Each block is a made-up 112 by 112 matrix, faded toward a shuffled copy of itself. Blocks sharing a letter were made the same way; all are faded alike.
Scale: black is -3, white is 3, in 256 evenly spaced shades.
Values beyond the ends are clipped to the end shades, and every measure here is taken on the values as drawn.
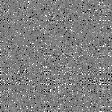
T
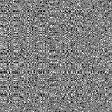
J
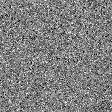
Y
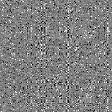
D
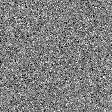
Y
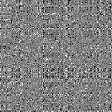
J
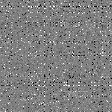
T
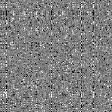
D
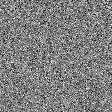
Y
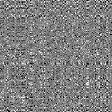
J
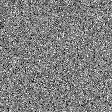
Y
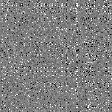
T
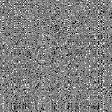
D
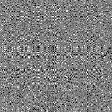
J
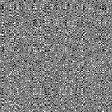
J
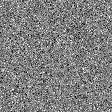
Y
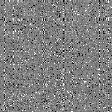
D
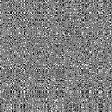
J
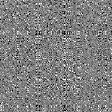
D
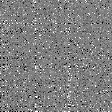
T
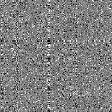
D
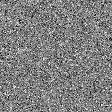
Y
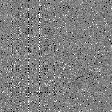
D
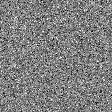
Y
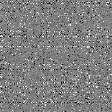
T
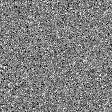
Y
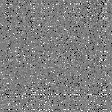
T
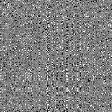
D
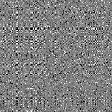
J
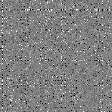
T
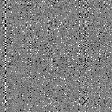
D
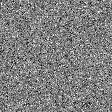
Y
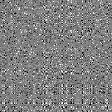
J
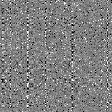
D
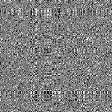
J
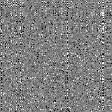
D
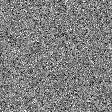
Y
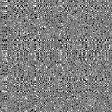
J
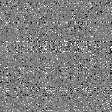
T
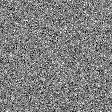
Y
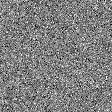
Y
